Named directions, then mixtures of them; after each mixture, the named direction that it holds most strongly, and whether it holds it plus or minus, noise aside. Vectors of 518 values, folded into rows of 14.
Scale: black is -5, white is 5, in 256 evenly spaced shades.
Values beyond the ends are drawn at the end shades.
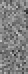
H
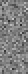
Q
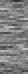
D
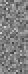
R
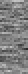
D, minus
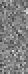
H, minus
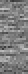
D, plus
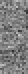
H, plus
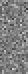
Q, minus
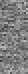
D, minus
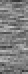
D, plus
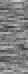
D, minus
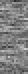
D, plus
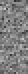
R, minus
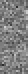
H, minus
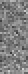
H, minus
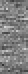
D, plus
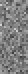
R, plus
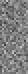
Q, minus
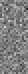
Q, minus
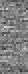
D, plus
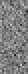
H, plus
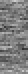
D, minus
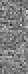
Q, minus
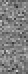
Q, plus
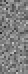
R, minus
